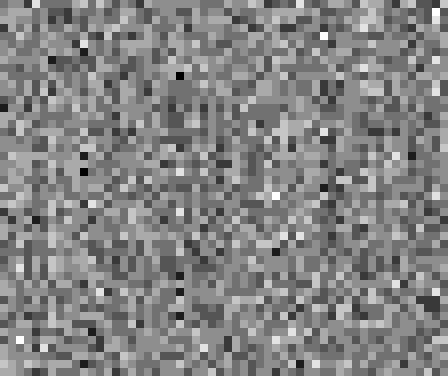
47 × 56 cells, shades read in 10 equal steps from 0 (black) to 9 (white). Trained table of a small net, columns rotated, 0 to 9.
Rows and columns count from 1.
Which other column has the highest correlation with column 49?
7
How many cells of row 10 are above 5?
12
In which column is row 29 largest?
53
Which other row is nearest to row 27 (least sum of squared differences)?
14
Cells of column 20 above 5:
10
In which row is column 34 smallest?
1
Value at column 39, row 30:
5
